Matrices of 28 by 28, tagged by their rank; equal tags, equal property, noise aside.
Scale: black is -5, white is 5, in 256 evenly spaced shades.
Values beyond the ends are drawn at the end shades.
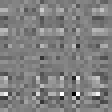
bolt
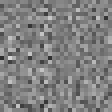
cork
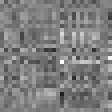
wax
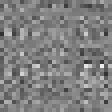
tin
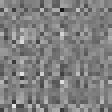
wax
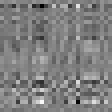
bolt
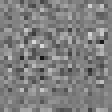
wax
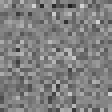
cork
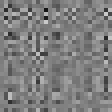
wax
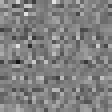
tin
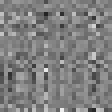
wax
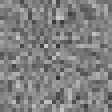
cork
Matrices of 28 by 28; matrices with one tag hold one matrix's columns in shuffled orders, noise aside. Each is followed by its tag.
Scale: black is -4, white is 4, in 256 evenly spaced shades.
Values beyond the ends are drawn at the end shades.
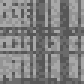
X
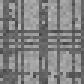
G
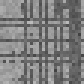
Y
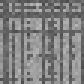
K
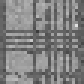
G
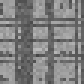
Y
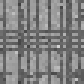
G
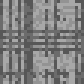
G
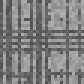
G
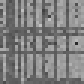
X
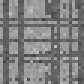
Y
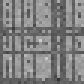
X
